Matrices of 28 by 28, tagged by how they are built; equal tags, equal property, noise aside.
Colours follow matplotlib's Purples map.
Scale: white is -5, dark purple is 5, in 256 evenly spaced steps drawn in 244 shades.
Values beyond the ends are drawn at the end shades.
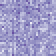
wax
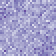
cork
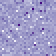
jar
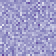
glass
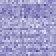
wax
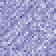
cork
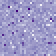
jar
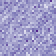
cork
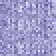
wax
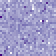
jar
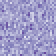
wax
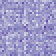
wax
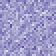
cork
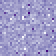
jar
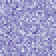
glass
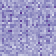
wax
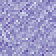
cork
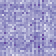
wax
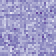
wax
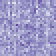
wax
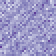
cork
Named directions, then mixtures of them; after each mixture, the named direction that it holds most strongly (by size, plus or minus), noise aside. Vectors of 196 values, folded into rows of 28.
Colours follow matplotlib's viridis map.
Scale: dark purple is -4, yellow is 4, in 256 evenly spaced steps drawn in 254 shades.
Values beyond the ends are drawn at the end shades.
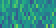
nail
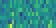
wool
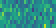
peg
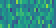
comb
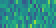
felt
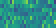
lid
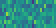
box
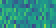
peg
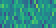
nail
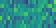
lid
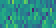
lid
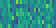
comb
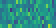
comb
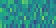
felt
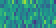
felt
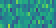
comb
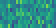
comb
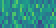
nail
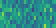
peg
